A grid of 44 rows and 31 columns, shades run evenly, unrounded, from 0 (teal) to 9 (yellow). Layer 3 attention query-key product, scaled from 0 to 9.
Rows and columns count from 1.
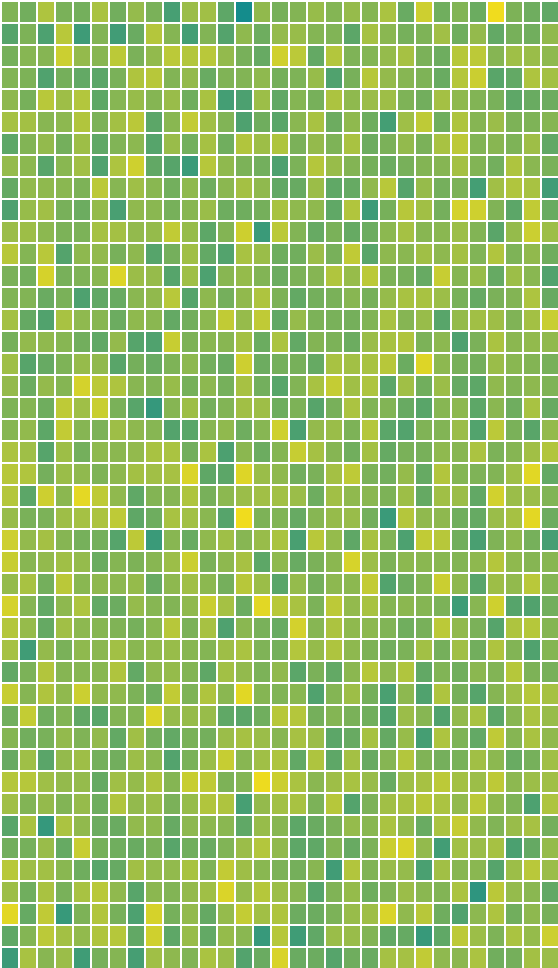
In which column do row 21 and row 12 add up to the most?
1
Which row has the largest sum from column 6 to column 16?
36
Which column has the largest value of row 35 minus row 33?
13
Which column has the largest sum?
30
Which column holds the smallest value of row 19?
9
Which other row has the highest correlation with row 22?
24
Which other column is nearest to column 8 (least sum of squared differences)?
18
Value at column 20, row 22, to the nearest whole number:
7
